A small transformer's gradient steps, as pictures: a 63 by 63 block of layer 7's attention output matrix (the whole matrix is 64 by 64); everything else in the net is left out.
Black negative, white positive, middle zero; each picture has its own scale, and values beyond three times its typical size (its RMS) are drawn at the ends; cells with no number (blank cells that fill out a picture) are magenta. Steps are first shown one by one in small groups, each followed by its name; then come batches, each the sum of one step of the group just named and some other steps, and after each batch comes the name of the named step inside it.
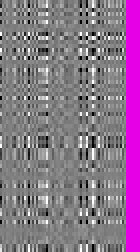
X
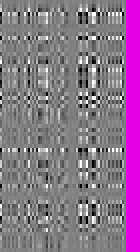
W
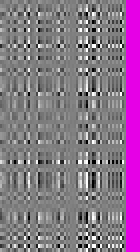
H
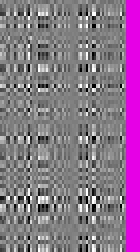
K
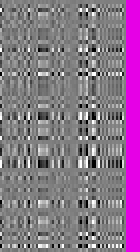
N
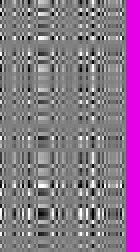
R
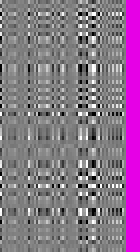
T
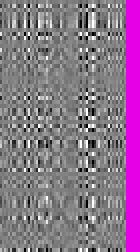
X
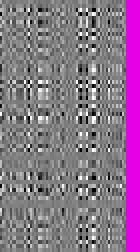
T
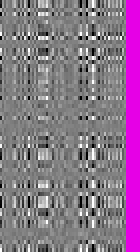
X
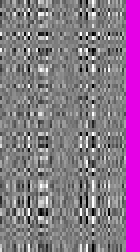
X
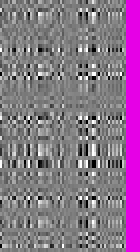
N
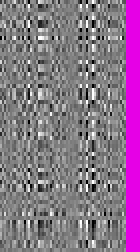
R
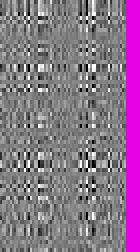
K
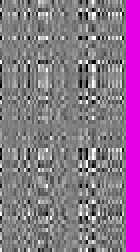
W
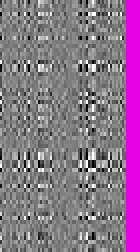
W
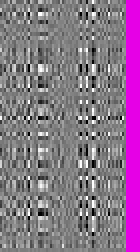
N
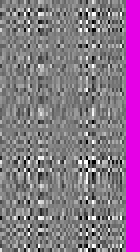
H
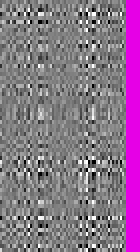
H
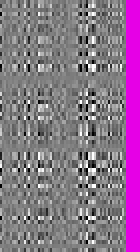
T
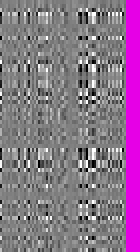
W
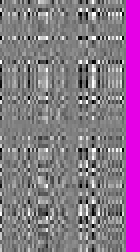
W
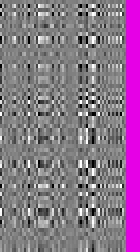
T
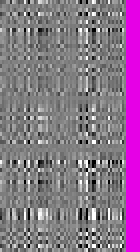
H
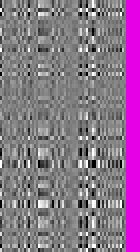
N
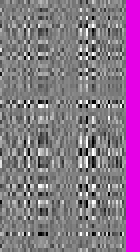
N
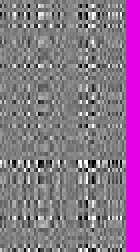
H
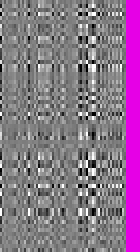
T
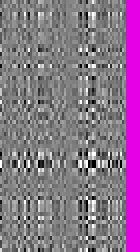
N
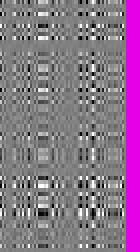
R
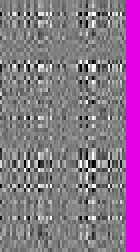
W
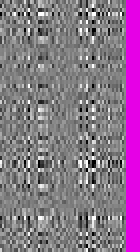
H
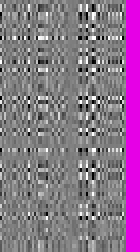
W
